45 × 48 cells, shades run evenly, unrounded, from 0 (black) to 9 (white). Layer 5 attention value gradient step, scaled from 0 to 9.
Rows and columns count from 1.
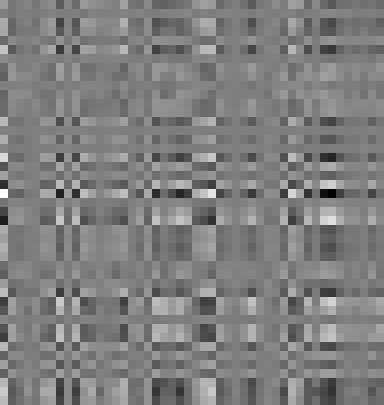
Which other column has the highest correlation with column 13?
35
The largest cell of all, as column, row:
1, 22
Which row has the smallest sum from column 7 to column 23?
44
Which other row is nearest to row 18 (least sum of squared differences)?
6
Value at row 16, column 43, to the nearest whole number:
4
